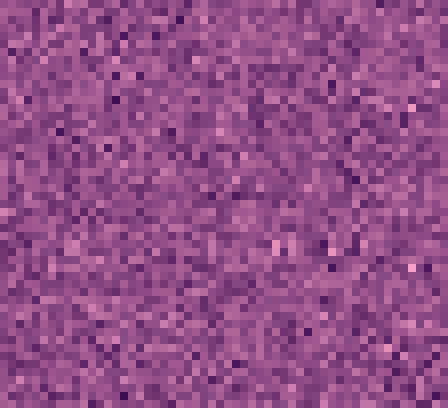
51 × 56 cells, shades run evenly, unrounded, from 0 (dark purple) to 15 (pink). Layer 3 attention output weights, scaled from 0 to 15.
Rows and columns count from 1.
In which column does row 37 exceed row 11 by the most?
42
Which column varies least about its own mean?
38
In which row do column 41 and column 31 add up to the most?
20
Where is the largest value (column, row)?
52, 34
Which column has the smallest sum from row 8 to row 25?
44
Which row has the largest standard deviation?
32
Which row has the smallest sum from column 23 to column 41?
25
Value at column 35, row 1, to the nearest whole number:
10
